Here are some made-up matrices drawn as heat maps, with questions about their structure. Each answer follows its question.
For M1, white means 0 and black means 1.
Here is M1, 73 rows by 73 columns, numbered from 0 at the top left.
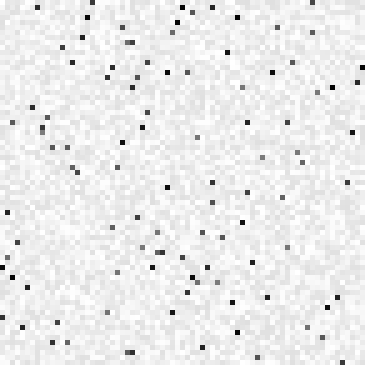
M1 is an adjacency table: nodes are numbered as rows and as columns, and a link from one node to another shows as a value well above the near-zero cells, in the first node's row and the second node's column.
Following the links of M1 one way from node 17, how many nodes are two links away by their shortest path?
4
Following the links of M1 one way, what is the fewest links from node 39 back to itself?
2
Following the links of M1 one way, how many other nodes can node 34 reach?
8
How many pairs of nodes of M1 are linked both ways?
7
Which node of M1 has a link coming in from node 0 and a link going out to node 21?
node 62
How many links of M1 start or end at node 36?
4
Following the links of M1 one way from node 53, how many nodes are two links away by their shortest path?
3
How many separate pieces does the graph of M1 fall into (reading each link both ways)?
7
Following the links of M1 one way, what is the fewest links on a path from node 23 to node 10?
4
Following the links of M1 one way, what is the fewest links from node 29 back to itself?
3
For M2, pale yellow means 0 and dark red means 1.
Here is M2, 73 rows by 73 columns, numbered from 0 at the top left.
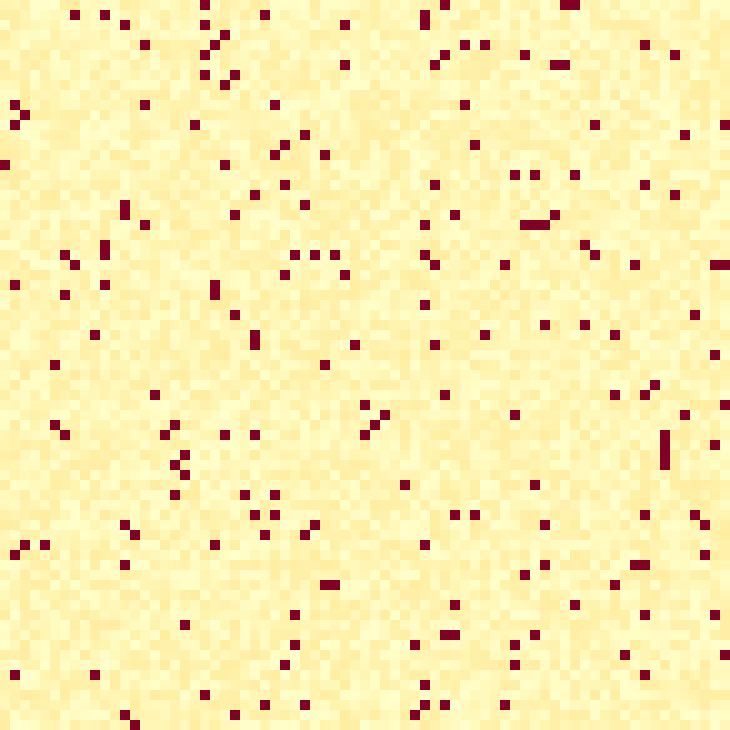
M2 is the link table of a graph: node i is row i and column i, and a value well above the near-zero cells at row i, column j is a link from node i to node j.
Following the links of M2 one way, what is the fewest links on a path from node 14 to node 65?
6
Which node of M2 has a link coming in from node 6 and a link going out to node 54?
node 56
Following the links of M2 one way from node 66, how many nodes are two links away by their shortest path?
9
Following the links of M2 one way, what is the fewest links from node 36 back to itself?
6
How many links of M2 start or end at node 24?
3
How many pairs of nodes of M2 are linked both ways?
5
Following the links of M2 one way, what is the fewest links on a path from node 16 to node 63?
3
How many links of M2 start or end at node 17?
6
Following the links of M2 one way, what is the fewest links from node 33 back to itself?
2
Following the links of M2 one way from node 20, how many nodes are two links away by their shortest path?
5
